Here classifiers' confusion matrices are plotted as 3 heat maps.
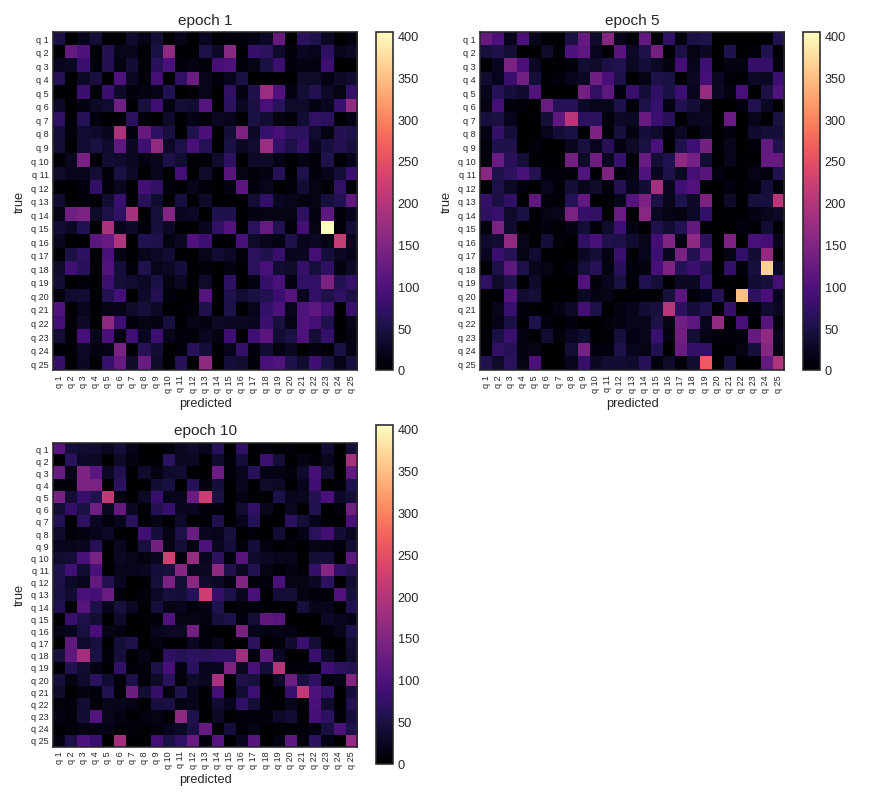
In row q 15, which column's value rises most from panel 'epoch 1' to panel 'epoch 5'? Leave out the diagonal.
q 2
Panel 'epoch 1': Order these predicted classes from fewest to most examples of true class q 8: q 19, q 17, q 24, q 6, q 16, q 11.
q 11, q 17, q 24, q 19, q 16, q 6
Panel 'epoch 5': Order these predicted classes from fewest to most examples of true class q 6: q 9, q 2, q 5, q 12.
q 5, q 9, q 12, q 2
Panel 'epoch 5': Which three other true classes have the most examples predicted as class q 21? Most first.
q 16, q 7, q 18
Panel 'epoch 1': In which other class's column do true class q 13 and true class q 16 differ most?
q 24
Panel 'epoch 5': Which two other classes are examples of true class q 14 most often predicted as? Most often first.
q 8, q 12
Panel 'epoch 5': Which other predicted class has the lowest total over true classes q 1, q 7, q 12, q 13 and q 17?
q 20
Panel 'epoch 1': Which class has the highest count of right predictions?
q 9
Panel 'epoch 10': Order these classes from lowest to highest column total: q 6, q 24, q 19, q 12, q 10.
q 24, q 19, q 6, q 10, q 12
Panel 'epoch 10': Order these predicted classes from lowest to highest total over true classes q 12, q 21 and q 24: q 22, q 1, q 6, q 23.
q 6, q 1, q 22, q 23
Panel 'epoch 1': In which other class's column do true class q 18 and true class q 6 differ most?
q 25
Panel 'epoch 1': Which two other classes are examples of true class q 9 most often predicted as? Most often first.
q 18, q 6
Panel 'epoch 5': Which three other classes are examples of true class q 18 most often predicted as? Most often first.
q 24, q 16, q 3
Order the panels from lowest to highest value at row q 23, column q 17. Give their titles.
epoch 10, epoch 1, epoch 5
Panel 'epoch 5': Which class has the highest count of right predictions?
q 25
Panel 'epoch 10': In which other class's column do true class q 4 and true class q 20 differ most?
q 14
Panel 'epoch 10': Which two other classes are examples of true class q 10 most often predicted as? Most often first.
q 12, q 4
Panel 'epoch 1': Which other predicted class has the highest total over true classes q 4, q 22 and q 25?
q 6
